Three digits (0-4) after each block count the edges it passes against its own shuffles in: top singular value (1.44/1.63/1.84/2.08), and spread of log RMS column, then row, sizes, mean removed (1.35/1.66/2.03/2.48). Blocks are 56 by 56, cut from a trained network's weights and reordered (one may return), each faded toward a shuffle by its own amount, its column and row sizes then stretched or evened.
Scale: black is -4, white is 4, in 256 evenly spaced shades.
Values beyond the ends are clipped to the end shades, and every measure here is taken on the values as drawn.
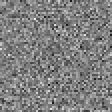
1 0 1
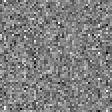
0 2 0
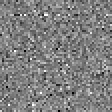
0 1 0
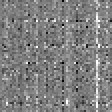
3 4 2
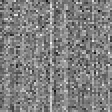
2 1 1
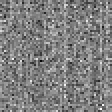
1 0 1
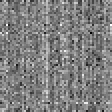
3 1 2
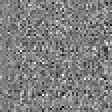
2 4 2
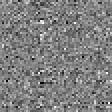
1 1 3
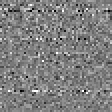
0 0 4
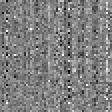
3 4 1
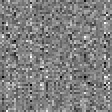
3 4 2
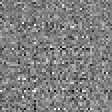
1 3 4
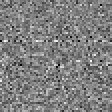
2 0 2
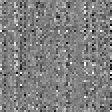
2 4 2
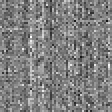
3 3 0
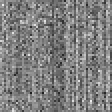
4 0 0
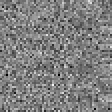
3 1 2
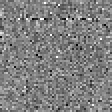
1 0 1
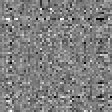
3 3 3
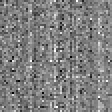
2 3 2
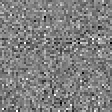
2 0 2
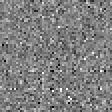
0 1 1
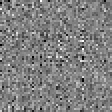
1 4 2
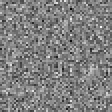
2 1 0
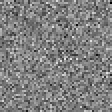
0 0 1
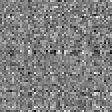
4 2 4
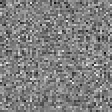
2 1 2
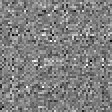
2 2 3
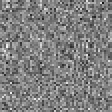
3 1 1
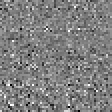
0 2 3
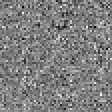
1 2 3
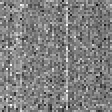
2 2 0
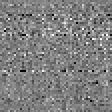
1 1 4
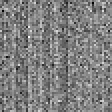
3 1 1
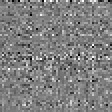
2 2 4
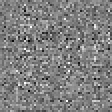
2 3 3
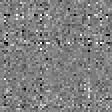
1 3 3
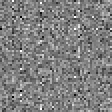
1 3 1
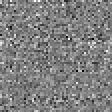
0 1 3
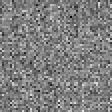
2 3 0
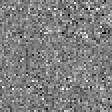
0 0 3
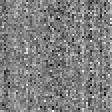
1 3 0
